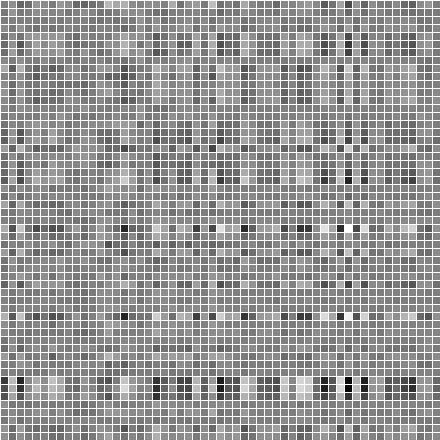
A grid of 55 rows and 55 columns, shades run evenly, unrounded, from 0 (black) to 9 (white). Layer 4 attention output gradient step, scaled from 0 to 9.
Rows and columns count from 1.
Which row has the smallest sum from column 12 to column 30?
48
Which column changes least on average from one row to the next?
37
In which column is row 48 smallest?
44
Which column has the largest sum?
27
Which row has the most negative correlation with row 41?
47
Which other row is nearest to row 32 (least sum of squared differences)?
26
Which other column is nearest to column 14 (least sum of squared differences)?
22
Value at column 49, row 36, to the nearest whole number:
4
